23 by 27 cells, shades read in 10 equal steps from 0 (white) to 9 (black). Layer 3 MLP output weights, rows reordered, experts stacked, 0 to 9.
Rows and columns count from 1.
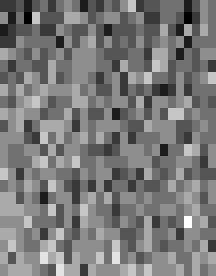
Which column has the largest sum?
15
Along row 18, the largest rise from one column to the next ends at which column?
8
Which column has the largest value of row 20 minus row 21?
6
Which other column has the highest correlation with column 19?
2
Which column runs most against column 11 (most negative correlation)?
17
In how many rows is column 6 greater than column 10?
10
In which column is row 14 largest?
26
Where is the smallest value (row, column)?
19, 24
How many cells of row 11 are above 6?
2
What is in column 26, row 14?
7
